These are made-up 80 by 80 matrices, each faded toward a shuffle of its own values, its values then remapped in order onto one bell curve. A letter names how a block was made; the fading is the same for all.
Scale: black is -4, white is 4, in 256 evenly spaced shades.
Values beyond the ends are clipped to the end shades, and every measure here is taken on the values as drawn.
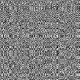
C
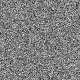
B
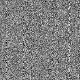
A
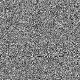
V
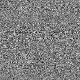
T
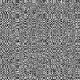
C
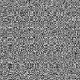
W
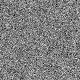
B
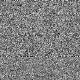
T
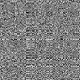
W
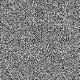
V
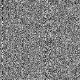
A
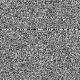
T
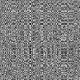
C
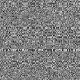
W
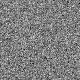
B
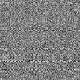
W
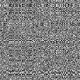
W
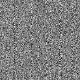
A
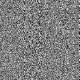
A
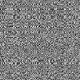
W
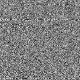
T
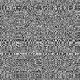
W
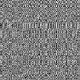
C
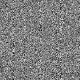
A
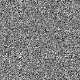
V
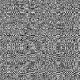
W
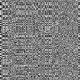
C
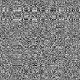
W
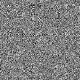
V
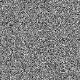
V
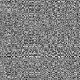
W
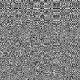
W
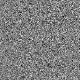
V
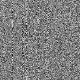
A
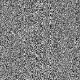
A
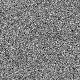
B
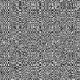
C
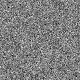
B
